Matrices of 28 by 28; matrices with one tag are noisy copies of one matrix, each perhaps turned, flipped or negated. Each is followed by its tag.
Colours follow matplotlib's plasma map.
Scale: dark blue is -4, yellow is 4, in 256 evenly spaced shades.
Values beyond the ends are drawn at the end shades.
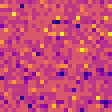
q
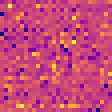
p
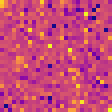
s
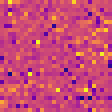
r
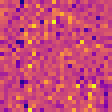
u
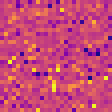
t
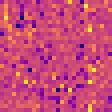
u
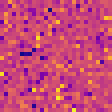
t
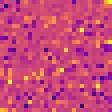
s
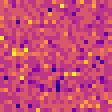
t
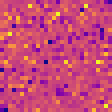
s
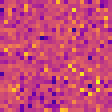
r
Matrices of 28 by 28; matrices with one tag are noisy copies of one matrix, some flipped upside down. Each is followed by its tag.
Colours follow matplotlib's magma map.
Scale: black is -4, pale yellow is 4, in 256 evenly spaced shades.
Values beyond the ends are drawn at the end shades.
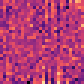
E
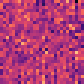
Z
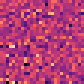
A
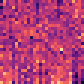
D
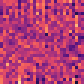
Z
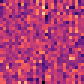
Z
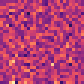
A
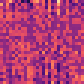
E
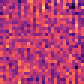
Z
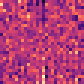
Z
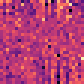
E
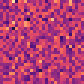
A
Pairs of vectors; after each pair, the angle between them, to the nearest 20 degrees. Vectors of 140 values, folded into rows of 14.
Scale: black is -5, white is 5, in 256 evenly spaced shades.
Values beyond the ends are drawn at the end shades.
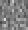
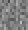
80 degrees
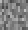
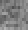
120 degrees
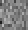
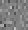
60 degrees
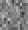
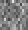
140 degrees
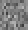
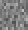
140 degrees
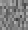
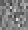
140 degrees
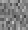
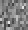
120 degrees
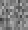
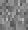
120 degrees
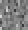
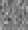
80 degrees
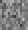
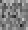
20 degrees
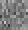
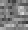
100 degrees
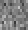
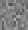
60 degrees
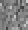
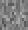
100 degrees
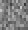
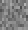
160 degrees
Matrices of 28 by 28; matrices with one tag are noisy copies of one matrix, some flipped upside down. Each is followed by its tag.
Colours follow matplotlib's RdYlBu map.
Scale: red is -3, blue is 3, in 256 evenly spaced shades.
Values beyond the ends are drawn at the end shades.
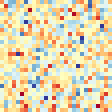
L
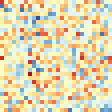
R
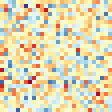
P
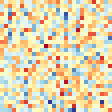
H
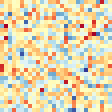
H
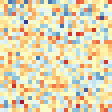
L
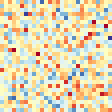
H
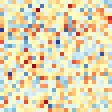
P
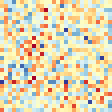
P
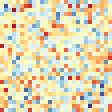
L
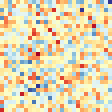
R
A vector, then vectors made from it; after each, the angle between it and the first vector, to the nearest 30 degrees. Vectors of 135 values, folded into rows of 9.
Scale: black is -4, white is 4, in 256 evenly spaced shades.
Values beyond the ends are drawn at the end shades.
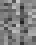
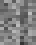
30 degrees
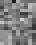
90 degrees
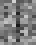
120 degrees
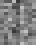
150 degrees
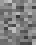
60 degrees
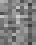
90 degrees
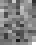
120 degrees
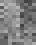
90 degrees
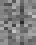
30 degrees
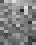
90 degrees
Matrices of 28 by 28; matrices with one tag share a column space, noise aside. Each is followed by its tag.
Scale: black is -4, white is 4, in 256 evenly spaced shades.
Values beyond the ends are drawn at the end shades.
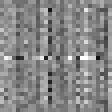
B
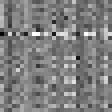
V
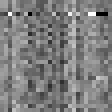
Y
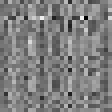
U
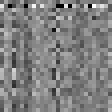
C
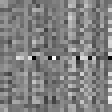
B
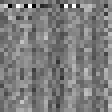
C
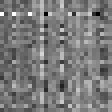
Y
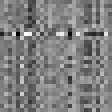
V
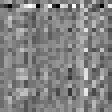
C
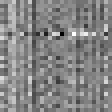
V
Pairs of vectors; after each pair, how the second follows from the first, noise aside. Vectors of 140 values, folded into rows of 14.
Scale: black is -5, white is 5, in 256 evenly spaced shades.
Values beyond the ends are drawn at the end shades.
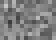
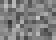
copied.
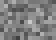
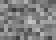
copied.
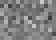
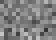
wrapped around.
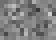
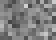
wrapped around.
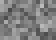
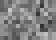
negated.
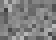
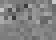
wrapped around, negated, partly zeroed.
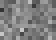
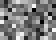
reversed, negated, scaled up.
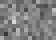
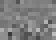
wrapped around, negated, partly zeroed.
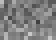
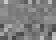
reversed, partly zeroed.
